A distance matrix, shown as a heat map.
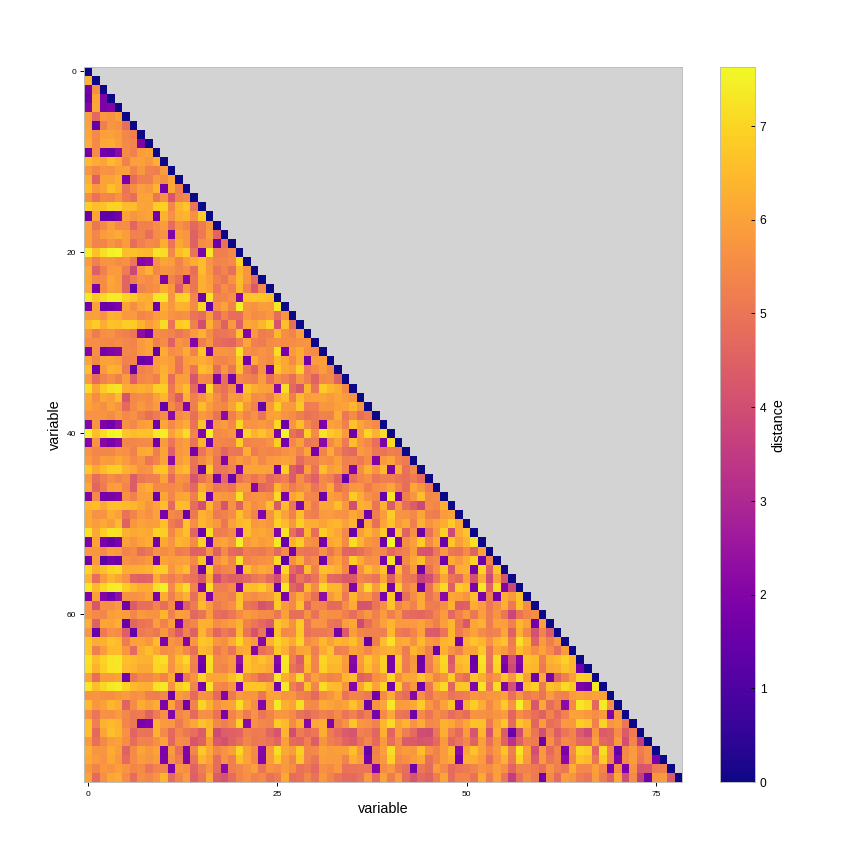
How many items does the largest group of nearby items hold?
14
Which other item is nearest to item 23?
37
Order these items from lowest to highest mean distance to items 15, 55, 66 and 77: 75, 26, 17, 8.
17, 8, 75, 26
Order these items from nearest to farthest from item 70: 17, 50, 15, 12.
12, 17, 50, 15
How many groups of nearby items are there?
15
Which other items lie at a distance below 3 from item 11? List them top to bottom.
18, 38, 43, 69, 71, 77
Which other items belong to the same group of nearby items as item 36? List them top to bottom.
50
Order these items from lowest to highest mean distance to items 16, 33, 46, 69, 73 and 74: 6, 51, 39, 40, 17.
6, 17, 39, 51, 40
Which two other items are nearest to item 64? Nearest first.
46, 22
